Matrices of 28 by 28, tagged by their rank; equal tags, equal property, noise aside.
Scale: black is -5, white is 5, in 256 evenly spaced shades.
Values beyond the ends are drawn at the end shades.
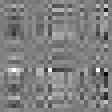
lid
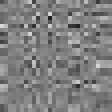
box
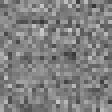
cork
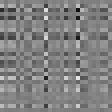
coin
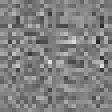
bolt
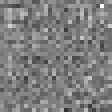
cork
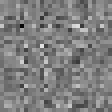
bolt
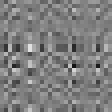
lid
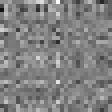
box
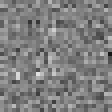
cork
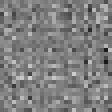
cork
